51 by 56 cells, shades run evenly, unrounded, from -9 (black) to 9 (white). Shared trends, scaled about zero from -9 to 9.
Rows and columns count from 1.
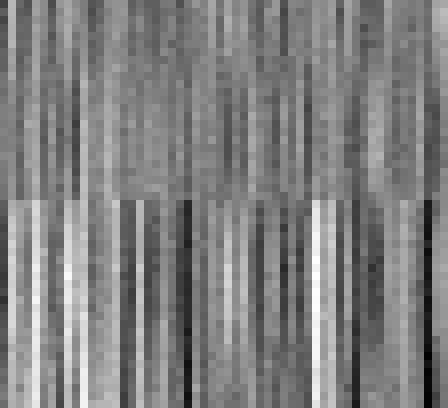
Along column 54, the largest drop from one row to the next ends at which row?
26
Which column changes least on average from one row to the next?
49
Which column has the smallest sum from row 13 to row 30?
54
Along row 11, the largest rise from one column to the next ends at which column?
11
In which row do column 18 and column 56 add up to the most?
34
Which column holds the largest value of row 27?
40
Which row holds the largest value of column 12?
51
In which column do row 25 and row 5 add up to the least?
36
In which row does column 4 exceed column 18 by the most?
16
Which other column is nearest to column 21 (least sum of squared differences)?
13
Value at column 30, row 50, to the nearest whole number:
-2
